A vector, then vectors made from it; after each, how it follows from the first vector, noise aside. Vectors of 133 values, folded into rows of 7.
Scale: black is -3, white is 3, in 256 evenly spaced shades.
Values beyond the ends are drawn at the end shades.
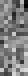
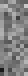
reversed, shrunk.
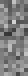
wrapped around, negated, shrunk.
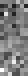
reversed, negated, partly zeroed.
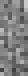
negated, shrunk.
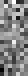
reversed.
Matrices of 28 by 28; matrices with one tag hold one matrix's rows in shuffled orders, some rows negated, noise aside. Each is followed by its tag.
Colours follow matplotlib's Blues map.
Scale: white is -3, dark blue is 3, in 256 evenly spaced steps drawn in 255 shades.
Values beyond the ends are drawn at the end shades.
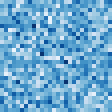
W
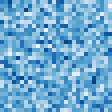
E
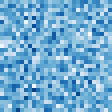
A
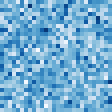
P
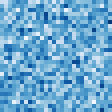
E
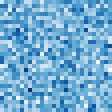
P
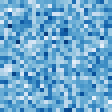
E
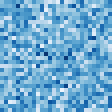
W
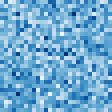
W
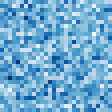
E
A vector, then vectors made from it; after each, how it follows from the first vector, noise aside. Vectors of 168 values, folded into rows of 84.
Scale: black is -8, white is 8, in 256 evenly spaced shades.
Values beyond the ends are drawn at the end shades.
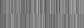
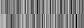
negated, scaled up.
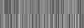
wrapped around, negated.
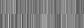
wrapped around.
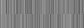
wrapped around, negated, shrunk.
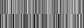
wrapped around, negated, scaled up.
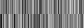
wrapped around, negated, scaled up.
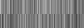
sign-scrambled.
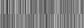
wrapped around, negated.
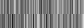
reversed, negated, scaled up.
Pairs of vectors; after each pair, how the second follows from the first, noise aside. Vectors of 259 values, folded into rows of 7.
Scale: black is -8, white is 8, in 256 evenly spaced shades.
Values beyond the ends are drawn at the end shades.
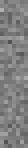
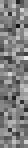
wrapped around, negated, scaled up.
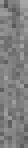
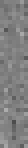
reversed, partly zeroed.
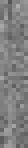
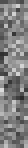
wrapped around, negated, scaled up.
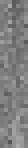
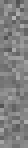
shuffled.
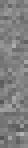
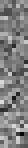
negated, scaled up.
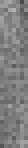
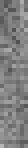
negated.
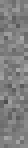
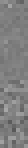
reversed, partly zeroed.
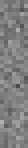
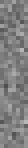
wrapped around, negated.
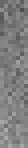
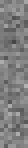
shuffled.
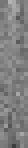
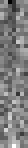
negated, scaled up.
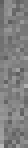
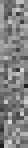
negated, scaled up.
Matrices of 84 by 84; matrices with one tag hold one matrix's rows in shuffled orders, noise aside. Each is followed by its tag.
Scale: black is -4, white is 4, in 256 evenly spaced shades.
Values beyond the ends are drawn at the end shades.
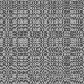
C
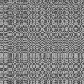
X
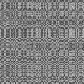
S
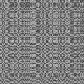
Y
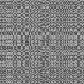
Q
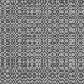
S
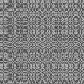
X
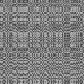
C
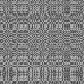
C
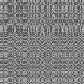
X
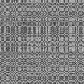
S
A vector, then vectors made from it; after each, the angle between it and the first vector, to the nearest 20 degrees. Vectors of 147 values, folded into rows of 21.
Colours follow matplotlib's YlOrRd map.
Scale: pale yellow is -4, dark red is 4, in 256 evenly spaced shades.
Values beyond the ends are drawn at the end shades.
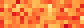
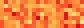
60 degrees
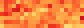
140 degrees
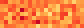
80 degrees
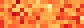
20 degrees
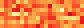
140 degrees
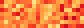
40 degrees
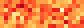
120 degrees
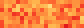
20 degrees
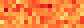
140 degrees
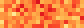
140 degrees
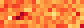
80 degrees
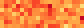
160 degrees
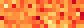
80 degrees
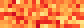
100 degrees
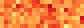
160 degrees
